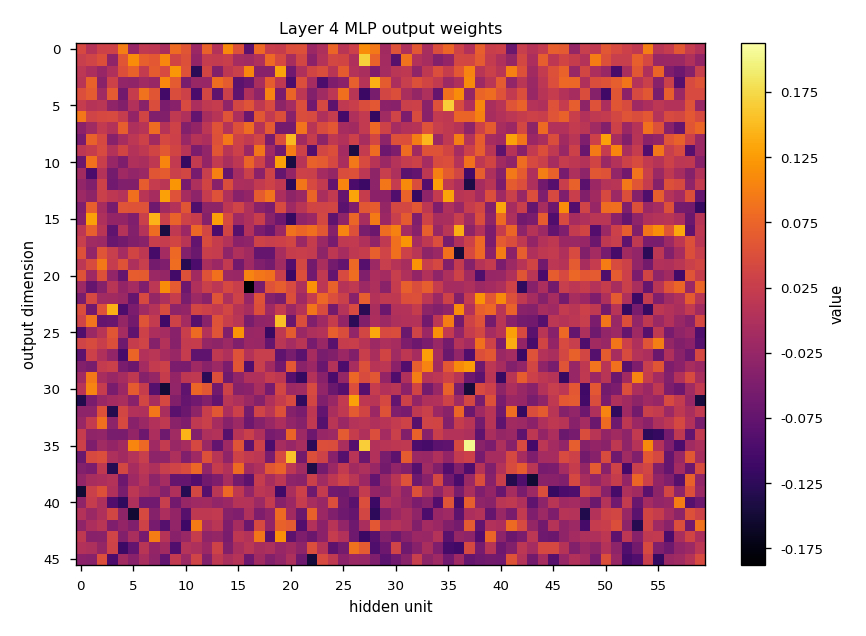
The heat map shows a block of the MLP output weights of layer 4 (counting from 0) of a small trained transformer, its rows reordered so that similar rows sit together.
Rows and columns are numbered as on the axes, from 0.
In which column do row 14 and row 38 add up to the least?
43
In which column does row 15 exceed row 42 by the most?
7
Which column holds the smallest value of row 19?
10
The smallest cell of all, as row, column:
21, 16
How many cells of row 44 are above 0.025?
10
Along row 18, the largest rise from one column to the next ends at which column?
37
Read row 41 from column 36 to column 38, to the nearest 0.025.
-0.075 0 0
